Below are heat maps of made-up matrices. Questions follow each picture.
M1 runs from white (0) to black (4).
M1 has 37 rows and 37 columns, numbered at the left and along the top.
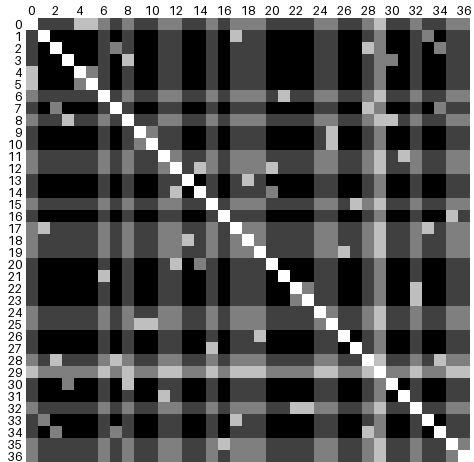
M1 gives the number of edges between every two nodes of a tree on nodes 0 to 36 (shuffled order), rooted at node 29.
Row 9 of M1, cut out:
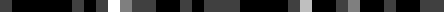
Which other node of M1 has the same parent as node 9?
10
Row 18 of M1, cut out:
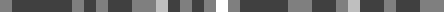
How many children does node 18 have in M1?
1
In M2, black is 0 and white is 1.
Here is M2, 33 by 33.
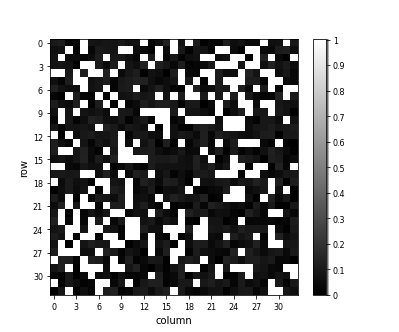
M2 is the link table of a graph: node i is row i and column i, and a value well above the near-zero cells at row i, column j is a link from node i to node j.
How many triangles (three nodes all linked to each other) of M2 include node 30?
2
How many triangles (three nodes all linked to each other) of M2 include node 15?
4
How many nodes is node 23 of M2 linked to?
9
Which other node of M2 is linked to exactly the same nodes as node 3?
node 17
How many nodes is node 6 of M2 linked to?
9
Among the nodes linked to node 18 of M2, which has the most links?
node 29
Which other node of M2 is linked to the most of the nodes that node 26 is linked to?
node 22
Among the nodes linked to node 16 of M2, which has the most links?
node 25
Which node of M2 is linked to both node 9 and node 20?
node 14
